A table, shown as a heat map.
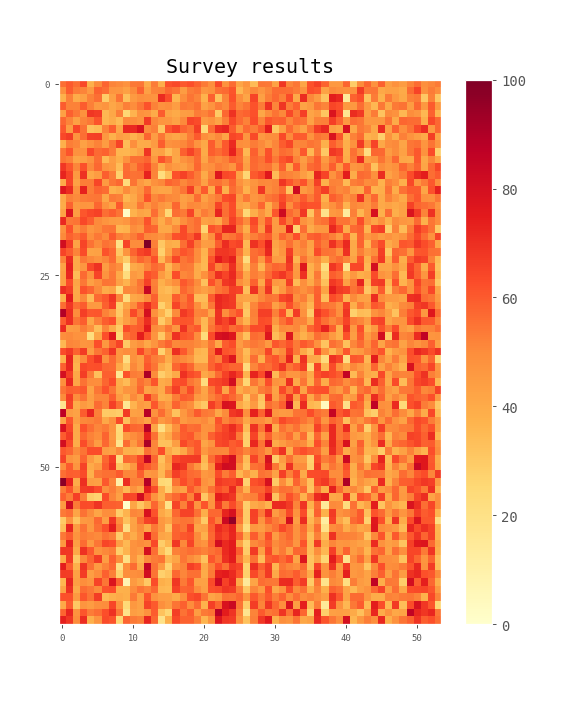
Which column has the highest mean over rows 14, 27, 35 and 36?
1
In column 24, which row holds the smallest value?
11
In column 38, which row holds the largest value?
43
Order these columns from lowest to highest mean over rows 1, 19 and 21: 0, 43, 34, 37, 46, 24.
46, 43, 37, 34, 0, 24
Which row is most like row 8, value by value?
34
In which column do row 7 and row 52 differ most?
40
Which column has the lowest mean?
26
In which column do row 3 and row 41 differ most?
44
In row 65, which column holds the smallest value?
9
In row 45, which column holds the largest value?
12
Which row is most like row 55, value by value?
17
